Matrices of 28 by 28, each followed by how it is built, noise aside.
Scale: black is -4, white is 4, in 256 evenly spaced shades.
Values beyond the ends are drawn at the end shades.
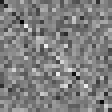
diagonal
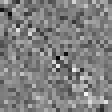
banded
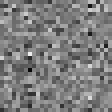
low rank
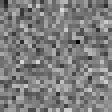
noise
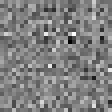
low rank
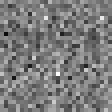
repeating columns
